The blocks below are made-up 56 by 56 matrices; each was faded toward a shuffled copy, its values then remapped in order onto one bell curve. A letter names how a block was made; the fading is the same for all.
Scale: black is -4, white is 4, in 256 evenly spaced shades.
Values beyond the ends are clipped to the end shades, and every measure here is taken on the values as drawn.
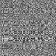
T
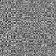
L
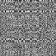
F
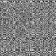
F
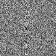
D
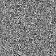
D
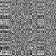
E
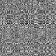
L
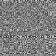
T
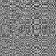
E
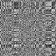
E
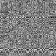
T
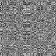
L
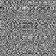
T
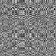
E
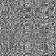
F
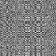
E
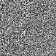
D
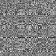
L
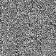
D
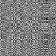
E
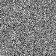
D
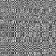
E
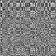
E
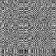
E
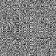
L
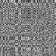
E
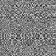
T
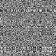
T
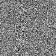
D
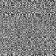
T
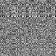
L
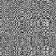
L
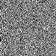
D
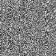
D
